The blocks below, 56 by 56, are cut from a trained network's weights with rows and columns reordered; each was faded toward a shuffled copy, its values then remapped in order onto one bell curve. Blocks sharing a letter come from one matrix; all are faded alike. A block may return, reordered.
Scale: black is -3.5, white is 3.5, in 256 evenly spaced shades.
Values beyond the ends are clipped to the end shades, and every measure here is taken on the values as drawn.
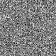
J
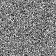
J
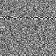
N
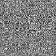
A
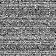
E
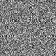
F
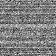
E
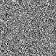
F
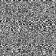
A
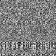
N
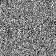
J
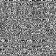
A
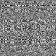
N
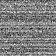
E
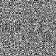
A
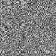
A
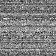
E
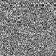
F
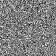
J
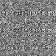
N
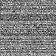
E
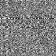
N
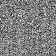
J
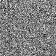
J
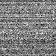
E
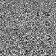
A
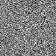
F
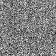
J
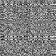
N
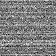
E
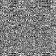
A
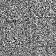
J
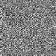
A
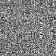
A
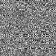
A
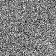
J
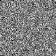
F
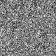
J
